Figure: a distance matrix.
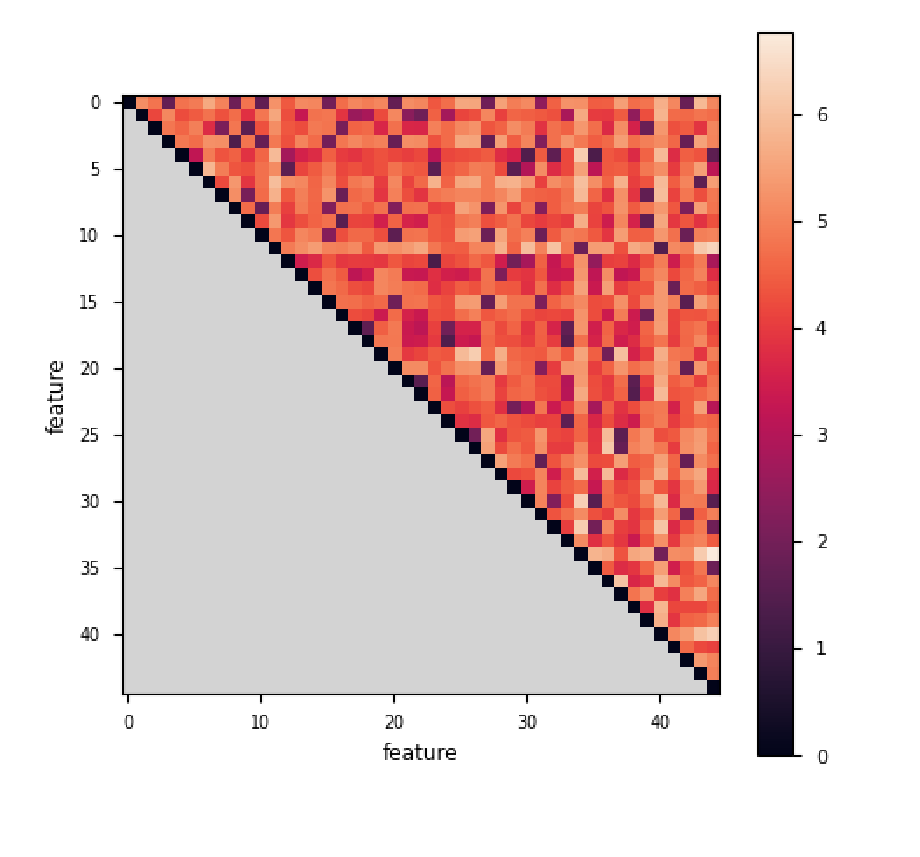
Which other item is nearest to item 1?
22
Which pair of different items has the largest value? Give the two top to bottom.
34, 44
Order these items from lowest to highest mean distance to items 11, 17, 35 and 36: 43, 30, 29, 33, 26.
33, 30, 29, 26, 43
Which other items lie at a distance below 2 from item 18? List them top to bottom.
17, 24, 33
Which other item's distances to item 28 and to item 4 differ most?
30
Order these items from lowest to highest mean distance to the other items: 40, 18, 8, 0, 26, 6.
18, 8, 0, 26, 6, 40
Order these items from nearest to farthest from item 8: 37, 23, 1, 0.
0, 23, 1, 37
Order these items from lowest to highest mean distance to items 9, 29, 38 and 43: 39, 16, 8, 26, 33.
16, 39, 33, 8, 26
